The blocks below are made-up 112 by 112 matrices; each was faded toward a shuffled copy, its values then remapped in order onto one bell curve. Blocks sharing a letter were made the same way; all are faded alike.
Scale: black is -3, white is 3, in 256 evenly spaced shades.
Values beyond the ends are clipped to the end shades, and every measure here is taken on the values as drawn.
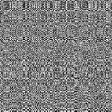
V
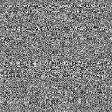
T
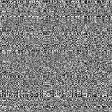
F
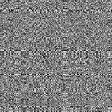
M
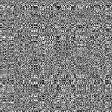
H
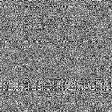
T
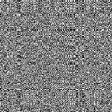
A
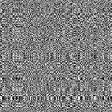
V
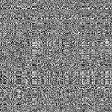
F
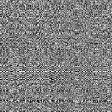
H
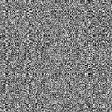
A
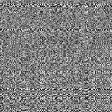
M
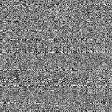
T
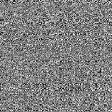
T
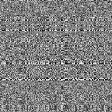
F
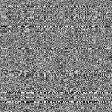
F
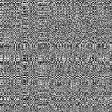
V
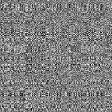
H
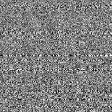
T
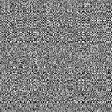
H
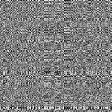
V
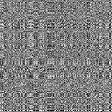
V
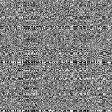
F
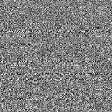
T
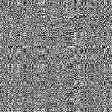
H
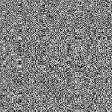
A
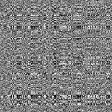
V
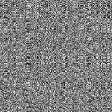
A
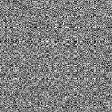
F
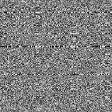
T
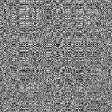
H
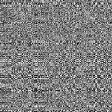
H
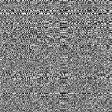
F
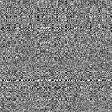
M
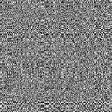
M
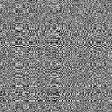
V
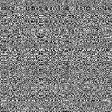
M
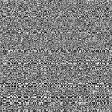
F
